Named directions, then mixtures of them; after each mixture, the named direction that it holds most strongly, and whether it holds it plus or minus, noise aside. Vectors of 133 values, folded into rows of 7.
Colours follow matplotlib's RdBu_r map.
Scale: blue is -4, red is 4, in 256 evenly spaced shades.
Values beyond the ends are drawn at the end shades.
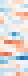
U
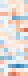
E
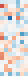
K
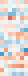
E, minus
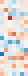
U, minus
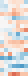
E, plus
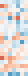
K, plus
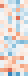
K, plus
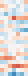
E, minus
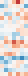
U, plus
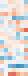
E, plus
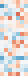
K, minus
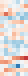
U, minus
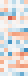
E, minus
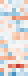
E, minus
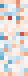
K, minus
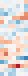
E, minus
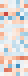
K, plus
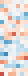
U, minus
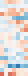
E, plus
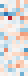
K, minus
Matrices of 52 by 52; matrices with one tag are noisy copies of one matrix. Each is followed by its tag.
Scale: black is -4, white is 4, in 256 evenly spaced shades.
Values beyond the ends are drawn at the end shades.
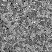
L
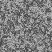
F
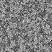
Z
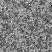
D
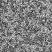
L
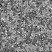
L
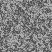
F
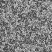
L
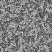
Z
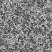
F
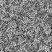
Z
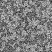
L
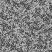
D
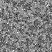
D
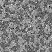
Z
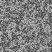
Z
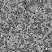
F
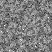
Z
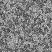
F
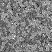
L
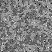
L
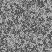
F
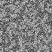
Z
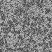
F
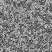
D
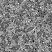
Z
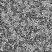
L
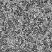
F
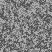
D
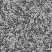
F
